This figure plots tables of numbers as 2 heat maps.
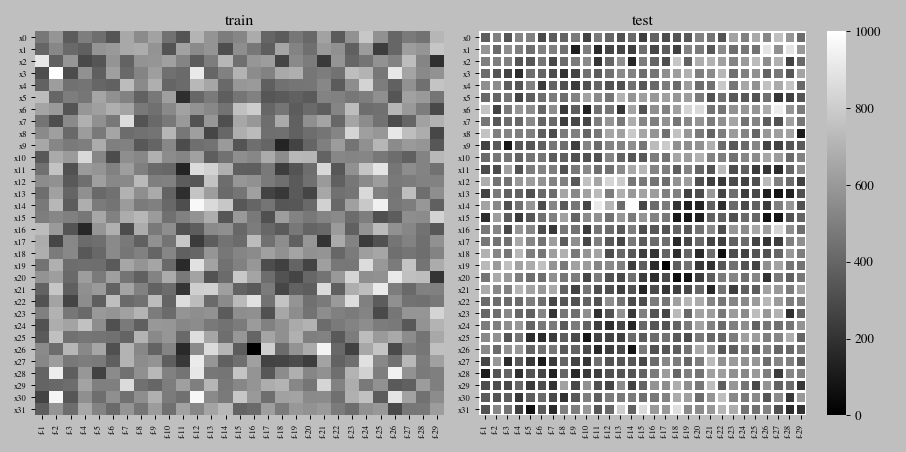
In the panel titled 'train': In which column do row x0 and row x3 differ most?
f-26
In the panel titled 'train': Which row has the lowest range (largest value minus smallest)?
x18
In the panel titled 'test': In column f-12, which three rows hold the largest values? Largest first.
x12, x14, x8
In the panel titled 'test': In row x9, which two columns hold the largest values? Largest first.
f-17, f-16
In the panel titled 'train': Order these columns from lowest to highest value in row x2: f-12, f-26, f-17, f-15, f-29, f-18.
f-29, f-18, f-12, f-15, f-26, f-17
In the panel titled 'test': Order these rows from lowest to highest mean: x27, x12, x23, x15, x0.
x15, x27, x0, x23, x12
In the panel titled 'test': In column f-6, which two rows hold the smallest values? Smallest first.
x27, x25
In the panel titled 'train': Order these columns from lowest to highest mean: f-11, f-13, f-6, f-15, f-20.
f-11, f-20, f-6, f-15, f-13
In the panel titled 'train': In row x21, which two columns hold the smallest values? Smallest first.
f-11, f-18
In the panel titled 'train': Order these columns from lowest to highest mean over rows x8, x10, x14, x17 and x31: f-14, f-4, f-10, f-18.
f-18, f-10, f-14, f-4
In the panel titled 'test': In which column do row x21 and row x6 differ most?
f-19
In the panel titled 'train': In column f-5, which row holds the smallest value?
x28
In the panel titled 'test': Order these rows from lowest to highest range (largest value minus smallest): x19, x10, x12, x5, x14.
x10, x5, x12, x19, x14
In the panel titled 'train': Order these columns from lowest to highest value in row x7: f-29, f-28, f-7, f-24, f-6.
f-6, f-24, f-28, f-29, f-7
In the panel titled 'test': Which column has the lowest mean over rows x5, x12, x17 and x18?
f-22
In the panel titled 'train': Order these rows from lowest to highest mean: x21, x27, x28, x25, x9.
x9, x27, x21, x25, x28
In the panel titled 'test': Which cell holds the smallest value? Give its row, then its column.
x19, f-17
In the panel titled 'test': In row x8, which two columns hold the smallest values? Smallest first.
f-29, f-7
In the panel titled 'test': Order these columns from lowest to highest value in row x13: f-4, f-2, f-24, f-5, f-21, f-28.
f-28, f-24, f-5, f-4, f-2, f-21
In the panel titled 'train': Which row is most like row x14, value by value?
x11
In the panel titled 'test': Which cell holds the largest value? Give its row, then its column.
x14, f-14
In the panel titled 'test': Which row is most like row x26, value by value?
x24
